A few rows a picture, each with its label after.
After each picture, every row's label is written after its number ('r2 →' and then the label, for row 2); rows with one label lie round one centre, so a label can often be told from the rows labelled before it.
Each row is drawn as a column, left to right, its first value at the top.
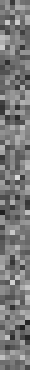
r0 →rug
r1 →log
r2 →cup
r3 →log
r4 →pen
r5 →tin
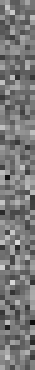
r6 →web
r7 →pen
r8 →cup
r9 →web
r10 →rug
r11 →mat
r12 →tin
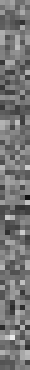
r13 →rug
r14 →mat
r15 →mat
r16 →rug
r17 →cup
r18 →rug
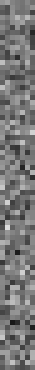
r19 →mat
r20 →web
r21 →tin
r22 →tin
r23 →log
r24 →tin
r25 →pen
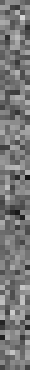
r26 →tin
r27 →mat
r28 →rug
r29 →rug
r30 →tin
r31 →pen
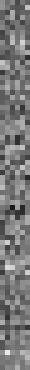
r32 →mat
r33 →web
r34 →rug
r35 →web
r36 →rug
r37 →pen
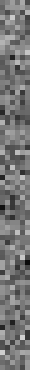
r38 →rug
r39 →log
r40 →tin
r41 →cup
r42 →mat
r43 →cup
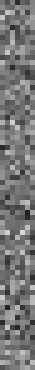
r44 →tin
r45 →cup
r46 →rug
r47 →pen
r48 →cup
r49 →web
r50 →tin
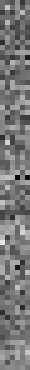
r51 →web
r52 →log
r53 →web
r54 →pen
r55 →cup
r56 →pen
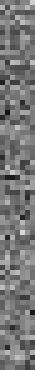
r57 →pen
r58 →rug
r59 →pen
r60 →pen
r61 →log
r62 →log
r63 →mat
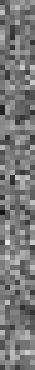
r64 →rug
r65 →web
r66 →pen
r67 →log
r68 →mat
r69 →mat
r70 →web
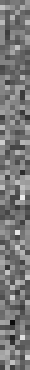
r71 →log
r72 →pen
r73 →tin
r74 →cup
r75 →mat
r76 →log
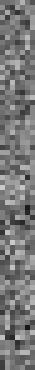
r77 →mat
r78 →cup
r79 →web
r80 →mat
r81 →mat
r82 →rug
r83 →tin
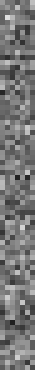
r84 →mat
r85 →tin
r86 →tin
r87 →pen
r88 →web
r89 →pen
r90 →mat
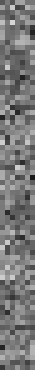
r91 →log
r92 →web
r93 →log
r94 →rug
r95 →rug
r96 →log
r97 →pen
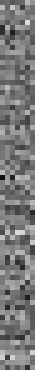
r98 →pen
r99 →cup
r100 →pen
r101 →cup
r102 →cup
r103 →log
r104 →web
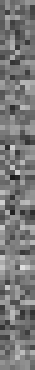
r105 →web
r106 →tin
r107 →rug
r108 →pen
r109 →web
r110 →web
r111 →web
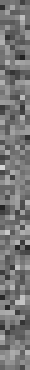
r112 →rug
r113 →cup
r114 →pen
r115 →web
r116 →tin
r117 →web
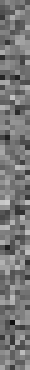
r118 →web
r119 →web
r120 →tin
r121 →rug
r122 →rug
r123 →cup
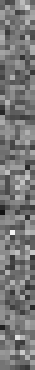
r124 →rug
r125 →pen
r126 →cup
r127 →mat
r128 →mat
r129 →log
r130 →cup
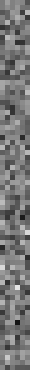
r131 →web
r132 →log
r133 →rug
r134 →tin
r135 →web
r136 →cup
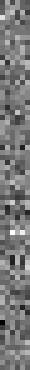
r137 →tin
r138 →rug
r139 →cup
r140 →log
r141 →cup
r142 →web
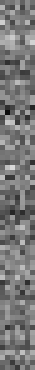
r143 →log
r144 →rug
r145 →rug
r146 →log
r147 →web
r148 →log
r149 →rug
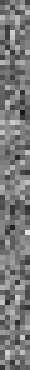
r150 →tin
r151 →pen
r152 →rug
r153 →tin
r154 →mat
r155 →cup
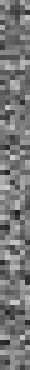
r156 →mat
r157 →mat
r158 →web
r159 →web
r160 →mat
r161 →tin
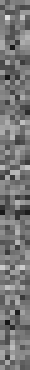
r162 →rug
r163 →tin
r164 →pen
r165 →web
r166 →rug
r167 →rug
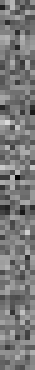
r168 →rug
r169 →rug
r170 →mat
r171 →pen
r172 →rug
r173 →cup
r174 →rug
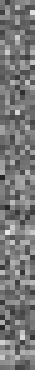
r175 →pen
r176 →cup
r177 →web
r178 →log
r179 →mat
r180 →web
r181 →cup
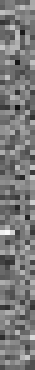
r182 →cup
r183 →cup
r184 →cup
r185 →rug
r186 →pen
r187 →log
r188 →mat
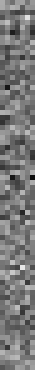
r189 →log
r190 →log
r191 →pen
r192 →pen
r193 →web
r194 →tin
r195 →pen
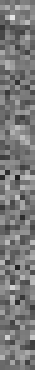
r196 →pen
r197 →mat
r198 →tin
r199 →pen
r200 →log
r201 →log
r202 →mat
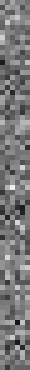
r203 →rug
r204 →log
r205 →mat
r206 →tin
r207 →rug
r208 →tin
